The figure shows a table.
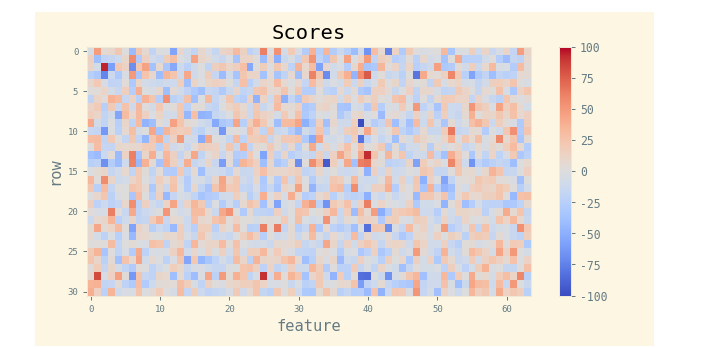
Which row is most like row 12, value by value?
4
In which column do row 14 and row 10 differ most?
61
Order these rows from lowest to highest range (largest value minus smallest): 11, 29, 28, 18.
18, 29, 11, 28
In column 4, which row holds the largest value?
28
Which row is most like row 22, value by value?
0
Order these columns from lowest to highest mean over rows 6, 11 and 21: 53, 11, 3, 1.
53, 11, 1, 3
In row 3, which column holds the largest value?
40
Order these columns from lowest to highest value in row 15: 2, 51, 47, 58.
51, 47, 2, 58
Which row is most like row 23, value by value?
27
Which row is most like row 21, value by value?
24
